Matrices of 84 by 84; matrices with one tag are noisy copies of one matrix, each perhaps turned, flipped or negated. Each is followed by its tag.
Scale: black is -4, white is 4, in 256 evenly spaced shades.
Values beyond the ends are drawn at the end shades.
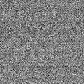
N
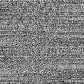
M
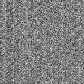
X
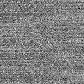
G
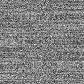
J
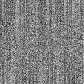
M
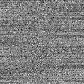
M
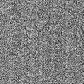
N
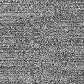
G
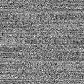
J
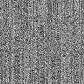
J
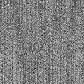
G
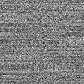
J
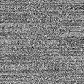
J
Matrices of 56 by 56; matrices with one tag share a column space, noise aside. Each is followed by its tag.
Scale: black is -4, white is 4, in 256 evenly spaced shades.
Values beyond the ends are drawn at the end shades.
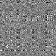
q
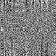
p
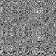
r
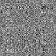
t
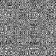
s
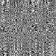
p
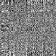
p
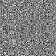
s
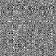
t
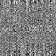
p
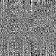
p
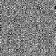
t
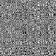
s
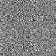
q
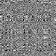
q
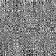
p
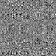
s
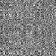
s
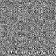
r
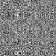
s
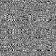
q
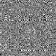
q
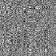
t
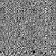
r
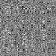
t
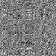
s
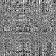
p
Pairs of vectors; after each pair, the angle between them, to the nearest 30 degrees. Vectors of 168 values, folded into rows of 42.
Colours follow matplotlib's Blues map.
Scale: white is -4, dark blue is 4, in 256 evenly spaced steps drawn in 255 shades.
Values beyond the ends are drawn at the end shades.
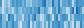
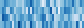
120 degrees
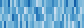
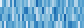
150 degrees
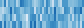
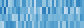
90 degrees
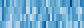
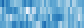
60 degrees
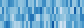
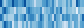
60 degrees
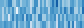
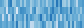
30 degrees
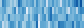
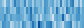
120 degrees
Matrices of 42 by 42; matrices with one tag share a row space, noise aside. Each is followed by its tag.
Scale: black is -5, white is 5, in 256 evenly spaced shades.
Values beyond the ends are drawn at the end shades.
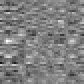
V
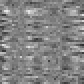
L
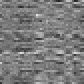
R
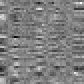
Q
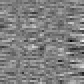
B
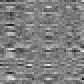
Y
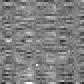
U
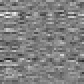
V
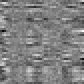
L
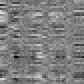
Q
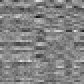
R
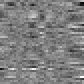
B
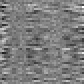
L
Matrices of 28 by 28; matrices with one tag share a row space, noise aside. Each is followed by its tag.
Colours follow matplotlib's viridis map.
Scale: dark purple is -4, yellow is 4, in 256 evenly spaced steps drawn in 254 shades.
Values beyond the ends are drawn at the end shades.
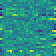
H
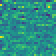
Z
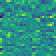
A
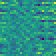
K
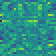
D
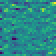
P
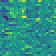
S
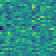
A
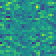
A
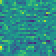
Z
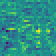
S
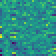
P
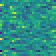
P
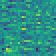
S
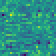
S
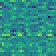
D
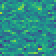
D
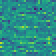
Z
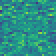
D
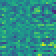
K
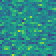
D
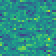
Z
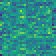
Z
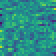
H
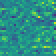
K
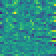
H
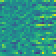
K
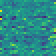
P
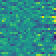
K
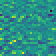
D
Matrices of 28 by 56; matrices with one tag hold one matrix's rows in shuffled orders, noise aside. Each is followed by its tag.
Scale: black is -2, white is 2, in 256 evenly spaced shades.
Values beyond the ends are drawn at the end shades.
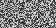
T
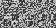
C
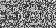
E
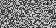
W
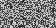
T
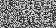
W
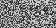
W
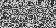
C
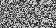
W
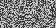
T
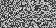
W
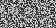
T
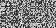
E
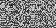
E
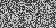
T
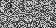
T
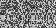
E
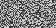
W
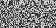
W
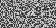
W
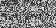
E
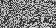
W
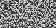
C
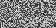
W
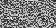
C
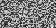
C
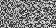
W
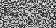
C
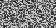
C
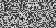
C
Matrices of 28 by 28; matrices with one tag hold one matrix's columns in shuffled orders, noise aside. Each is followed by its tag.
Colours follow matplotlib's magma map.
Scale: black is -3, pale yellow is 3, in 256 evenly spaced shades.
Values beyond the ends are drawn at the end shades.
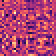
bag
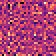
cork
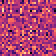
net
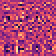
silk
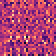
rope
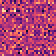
net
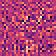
silk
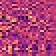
silk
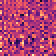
bag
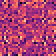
rope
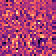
bag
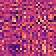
silk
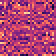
cork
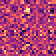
net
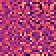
cork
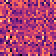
rope
